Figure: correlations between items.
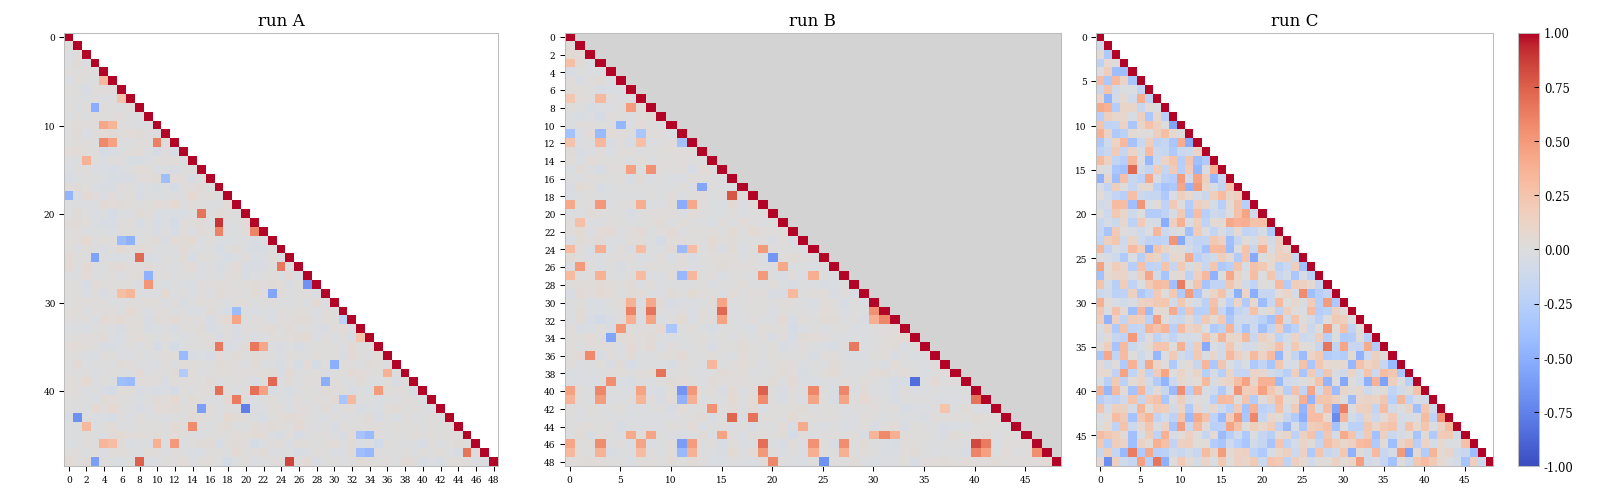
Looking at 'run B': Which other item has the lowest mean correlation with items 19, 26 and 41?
11
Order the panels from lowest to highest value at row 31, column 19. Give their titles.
run A, run B, run C
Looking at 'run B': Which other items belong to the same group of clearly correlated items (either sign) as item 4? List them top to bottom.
34, 39
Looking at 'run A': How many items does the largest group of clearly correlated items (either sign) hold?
5
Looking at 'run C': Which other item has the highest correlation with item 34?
4
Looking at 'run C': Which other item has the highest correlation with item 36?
1
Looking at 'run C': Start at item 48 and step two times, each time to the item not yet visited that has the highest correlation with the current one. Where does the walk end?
32
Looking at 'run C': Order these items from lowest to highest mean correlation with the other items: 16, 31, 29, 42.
29, 31, 16, 42
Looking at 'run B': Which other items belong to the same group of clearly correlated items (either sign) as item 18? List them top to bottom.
16, 43
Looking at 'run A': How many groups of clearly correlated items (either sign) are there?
15
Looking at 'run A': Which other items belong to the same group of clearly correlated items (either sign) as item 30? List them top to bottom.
37
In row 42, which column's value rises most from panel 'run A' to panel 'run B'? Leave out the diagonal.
20
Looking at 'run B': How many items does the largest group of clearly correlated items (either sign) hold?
12
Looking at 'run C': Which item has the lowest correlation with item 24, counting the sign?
6
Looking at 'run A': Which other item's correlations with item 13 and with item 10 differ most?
12
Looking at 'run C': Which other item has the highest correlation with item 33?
28
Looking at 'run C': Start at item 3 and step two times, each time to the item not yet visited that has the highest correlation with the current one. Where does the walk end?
8
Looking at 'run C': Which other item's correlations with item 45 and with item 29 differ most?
43
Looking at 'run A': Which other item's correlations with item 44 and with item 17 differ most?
21
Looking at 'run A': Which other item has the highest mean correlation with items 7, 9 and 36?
28
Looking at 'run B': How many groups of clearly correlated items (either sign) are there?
14
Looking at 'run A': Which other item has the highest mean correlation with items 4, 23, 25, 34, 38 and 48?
8
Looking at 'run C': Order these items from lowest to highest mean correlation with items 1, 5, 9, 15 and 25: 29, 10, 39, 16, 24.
10, 16, 39, 24, 29
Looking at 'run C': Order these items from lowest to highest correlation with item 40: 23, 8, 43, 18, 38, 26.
23, 8, 38, 18, 43, 26
